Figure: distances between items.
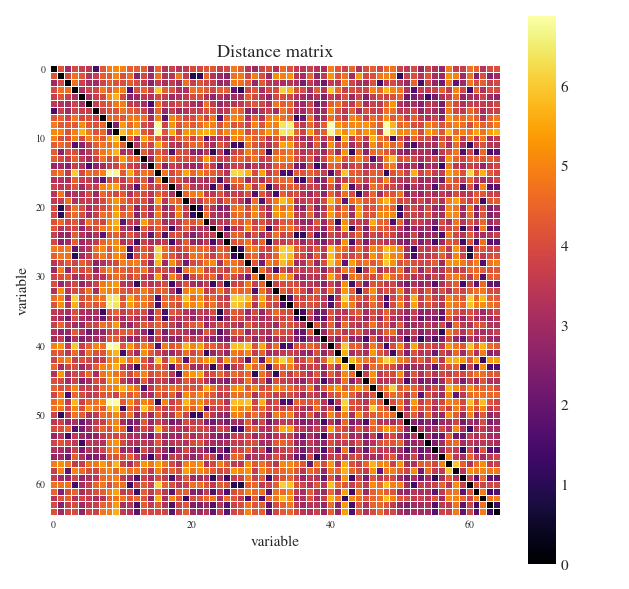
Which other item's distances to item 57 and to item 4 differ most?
54
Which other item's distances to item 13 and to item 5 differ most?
46
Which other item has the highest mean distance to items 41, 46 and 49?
9
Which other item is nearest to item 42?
62
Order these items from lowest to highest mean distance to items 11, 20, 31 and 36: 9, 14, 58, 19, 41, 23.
23, 14, 41, 19, 58, 9
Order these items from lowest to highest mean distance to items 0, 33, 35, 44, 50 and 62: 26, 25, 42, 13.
25, 42, 13, 26
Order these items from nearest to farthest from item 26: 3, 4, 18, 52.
52, 3, 4, 18
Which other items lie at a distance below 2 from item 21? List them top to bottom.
1, 20, 50
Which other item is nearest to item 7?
35
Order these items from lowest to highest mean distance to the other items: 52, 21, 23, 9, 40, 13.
23, 52, 21, 13, 40, 9
